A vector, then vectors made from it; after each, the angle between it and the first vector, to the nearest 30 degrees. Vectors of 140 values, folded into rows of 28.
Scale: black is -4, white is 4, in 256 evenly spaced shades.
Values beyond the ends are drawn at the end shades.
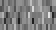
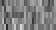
60 degrees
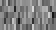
30 degrees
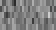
60 degrees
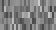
60 degrees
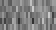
30 degrees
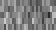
150 degrees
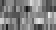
60 degrees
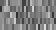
60 degrees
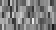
120 degrees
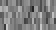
120 degrees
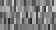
90 degrees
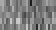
120 degrees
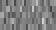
60 degrees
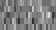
30 degrees
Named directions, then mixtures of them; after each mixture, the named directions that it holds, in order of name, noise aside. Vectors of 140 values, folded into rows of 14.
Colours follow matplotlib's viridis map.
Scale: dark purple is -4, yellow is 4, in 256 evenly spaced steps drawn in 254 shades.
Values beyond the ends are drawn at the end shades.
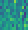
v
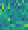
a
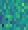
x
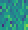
a, v, x.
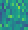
a, x.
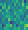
a, v, x.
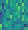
a, x.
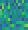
a.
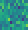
a.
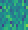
a, v, x.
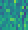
v.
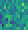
x.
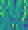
v.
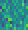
a, v, x.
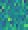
a, v, x.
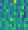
v.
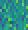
a, v, x.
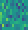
a, x.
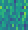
v.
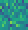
a, x.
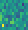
x.
